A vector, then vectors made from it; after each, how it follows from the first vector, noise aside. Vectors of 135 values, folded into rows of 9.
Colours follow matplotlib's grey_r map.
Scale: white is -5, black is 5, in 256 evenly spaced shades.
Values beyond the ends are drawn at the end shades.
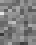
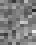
reversed.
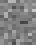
reversed, negated, partly zeroed.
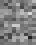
wrapped around, negated.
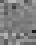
reversed, negated, partly zeroed.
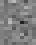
reversed, negated, partly zeroed.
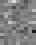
reversed, negated, partly zeroed.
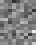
reversed.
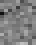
negated, partly zeroed.
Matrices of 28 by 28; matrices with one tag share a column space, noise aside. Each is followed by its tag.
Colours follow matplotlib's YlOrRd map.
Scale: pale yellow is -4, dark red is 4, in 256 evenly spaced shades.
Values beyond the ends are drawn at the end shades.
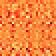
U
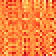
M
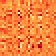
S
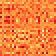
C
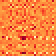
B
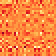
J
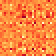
U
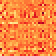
U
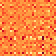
B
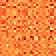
B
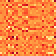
B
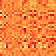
S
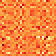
B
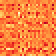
U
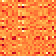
B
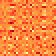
B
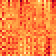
M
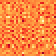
C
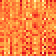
M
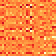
B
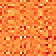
B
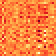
C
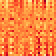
M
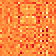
C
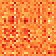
C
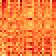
M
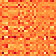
B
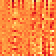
M
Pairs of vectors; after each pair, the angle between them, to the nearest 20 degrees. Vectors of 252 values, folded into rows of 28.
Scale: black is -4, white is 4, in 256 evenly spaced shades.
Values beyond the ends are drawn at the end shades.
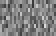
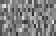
140 degrees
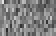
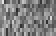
20 degrees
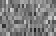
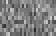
20 degrees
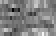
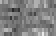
20 degrees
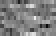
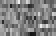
140 degrees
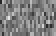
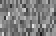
80 degrees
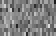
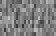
60 degrees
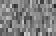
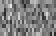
80 degrees
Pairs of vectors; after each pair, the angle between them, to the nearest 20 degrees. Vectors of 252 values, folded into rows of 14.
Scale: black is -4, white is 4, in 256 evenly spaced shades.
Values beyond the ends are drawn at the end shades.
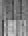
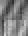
40 degrees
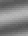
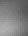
100 degrees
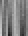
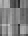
120 degrees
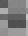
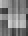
160 degrees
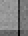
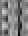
60 degrees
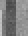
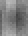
120 degrees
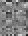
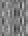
80 degrees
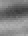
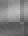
160 degrees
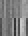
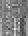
140 degrees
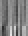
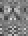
80 degrees
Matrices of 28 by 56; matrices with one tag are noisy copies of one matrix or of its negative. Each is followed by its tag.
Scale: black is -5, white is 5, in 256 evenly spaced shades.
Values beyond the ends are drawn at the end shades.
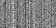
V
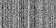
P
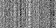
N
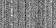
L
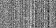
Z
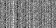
V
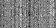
N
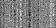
N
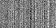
Z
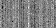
P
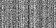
P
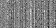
Z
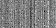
Z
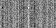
P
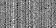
V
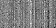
Z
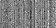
Z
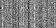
P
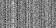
V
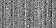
L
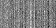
Z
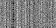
V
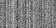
V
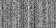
P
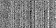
Z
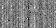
P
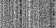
N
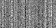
L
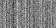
V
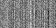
Z
